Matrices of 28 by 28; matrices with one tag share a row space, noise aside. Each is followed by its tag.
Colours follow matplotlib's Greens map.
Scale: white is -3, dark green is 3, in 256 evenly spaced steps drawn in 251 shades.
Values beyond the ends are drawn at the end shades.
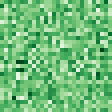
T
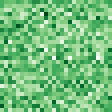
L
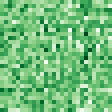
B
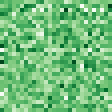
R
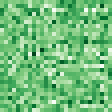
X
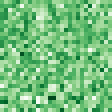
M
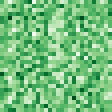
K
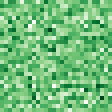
X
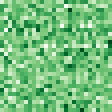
L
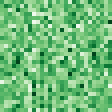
K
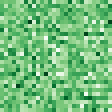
X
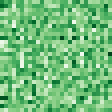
R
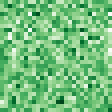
K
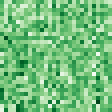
T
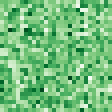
B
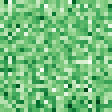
L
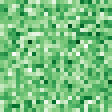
B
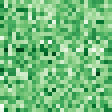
T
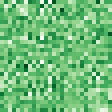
T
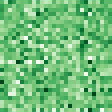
B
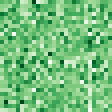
M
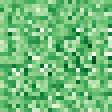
K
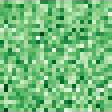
L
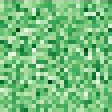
M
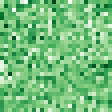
T
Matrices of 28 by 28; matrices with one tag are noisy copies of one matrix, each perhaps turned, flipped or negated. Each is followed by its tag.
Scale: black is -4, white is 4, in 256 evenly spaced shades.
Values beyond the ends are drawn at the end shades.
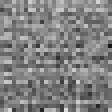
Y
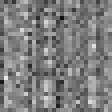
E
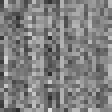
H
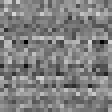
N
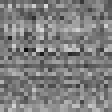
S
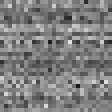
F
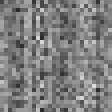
F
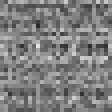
E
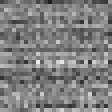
H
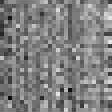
Y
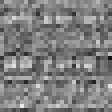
E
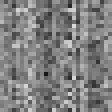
F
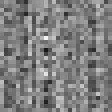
E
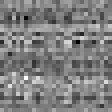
F
